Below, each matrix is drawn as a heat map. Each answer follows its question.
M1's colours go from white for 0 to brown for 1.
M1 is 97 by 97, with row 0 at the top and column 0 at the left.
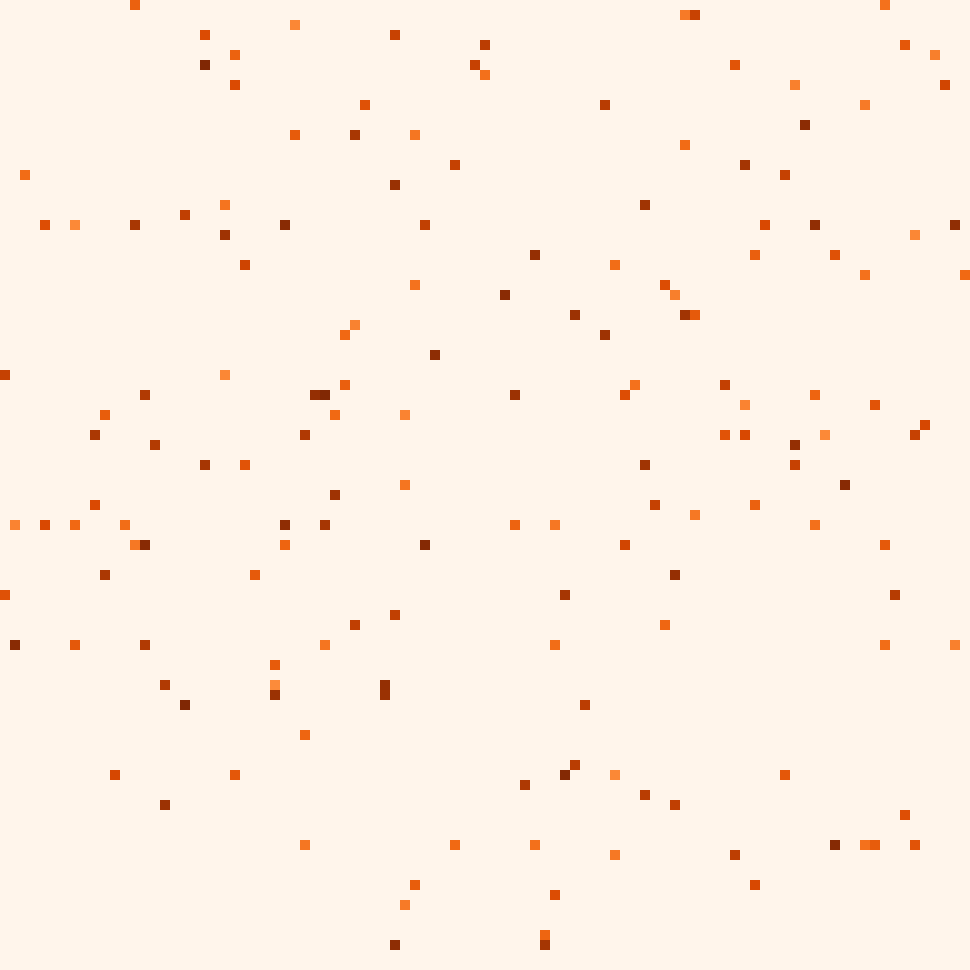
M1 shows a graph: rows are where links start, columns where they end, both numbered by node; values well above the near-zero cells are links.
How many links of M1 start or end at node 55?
3
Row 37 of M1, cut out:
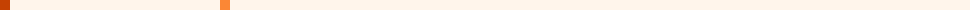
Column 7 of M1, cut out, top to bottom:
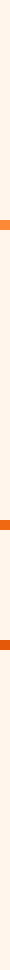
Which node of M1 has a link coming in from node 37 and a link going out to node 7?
node 22
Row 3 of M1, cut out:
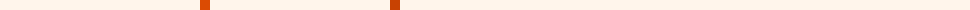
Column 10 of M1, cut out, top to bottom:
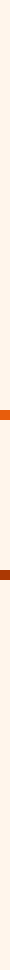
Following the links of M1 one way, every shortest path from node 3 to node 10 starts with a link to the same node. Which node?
node 39
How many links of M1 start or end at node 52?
10
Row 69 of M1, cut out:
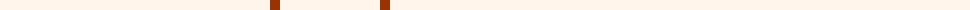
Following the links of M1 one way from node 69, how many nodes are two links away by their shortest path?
5
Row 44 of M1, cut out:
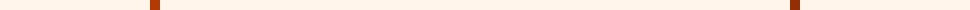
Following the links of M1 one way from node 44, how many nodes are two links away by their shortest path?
1
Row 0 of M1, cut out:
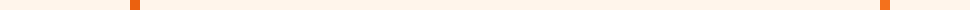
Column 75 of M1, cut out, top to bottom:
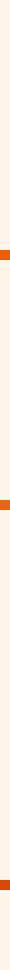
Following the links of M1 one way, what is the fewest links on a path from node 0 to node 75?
2
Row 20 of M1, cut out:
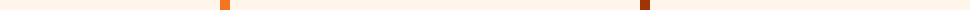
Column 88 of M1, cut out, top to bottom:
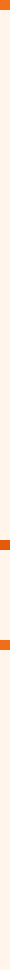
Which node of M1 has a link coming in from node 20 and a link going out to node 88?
node 64
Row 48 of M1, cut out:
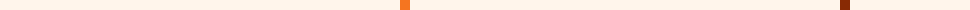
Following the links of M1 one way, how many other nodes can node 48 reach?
10
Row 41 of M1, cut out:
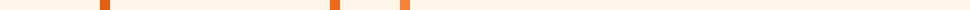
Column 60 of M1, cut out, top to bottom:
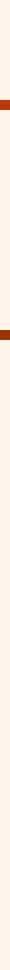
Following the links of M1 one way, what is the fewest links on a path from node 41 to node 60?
2
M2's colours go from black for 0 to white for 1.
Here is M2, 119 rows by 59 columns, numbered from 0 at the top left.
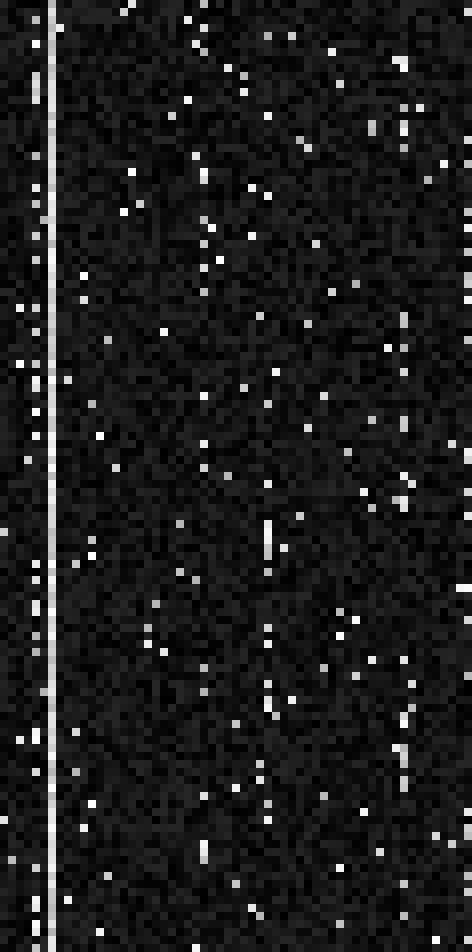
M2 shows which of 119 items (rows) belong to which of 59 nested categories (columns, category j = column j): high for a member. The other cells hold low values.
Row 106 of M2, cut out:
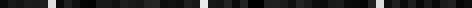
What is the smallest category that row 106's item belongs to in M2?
47
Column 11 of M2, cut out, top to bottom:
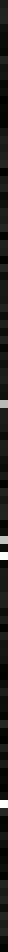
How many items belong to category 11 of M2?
4
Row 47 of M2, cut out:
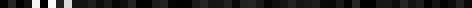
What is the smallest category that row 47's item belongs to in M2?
8
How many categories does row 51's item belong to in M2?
2
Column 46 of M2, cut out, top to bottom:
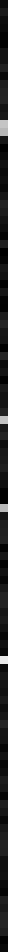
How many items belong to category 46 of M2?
5
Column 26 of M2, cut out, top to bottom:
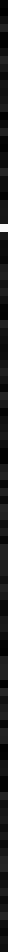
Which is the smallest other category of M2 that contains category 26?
58
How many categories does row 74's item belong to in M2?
1
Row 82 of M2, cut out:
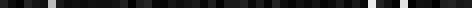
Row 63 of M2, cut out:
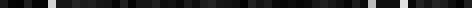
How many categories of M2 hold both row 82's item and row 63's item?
3
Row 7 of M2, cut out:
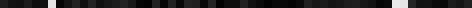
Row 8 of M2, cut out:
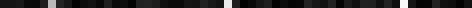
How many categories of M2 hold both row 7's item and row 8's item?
2
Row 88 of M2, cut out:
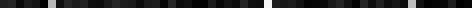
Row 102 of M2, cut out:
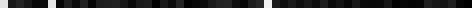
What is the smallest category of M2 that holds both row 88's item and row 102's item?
33
